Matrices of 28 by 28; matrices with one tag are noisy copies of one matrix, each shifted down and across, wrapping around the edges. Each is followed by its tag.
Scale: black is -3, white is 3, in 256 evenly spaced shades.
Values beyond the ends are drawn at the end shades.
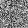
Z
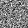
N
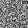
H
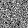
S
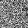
H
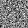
N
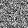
S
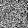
Z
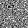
H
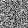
Z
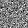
N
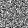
S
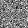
H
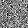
H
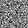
S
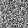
N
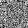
N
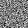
N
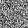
S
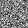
S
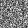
S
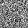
H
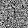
Z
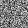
Z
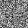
Z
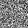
S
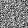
N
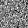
H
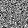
N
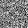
Z
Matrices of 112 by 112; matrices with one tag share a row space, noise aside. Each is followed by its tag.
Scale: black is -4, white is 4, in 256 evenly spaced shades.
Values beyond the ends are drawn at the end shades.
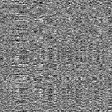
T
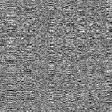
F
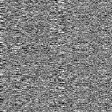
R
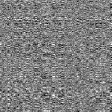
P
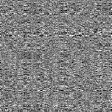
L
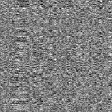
T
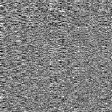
R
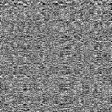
L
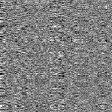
R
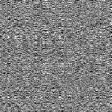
P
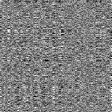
P
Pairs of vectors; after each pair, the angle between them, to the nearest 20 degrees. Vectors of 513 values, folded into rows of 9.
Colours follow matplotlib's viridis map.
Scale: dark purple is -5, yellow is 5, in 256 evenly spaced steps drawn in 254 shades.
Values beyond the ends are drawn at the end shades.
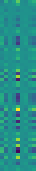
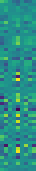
140 degrees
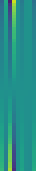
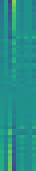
20 degrees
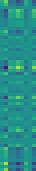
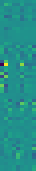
100 degrees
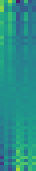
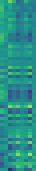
60 degrees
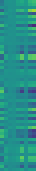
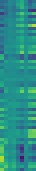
140 degrees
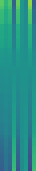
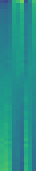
120 degrees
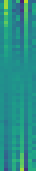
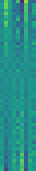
20 degrees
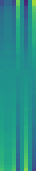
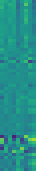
120 degrees
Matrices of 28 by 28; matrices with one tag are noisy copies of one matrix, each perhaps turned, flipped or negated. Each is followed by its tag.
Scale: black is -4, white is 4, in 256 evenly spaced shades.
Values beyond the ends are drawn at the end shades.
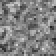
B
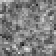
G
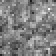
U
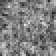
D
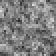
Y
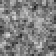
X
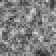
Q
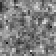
G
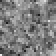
D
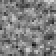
G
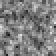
X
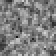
Q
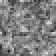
D
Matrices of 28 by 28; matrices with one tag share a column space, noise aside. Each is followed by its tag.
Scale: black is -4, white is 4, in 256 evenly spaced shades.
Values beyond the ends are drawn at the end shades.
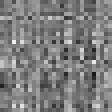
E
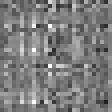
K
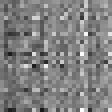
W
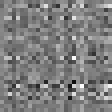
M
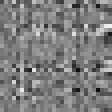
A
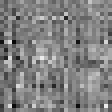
E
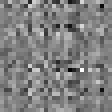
A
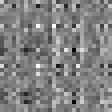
K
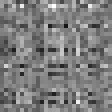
K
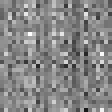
W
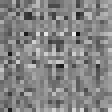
W
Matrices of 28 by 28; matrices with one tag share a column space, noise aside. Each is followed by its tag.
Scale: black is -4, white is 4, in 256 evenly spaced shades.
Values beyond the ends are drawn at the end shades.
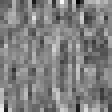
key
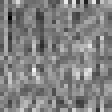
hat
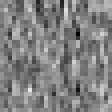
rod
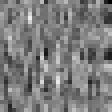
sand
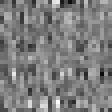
hat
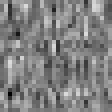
rod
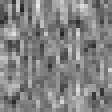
rod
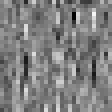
sand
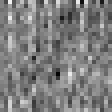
hat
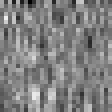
key
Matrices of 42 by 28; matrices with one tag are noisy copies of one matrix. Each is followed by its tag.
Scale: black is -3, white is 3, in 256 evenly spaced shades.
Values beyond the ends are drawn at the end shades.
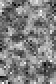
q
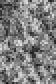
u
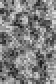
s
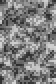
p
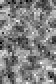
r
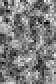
s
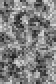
s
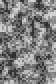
s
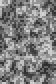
q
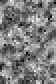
p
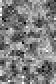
q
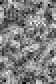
p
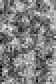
s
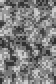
r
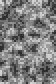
q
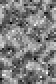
p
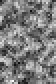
p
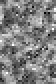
p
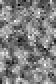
r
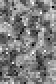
s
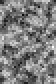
p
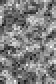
p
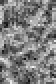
p
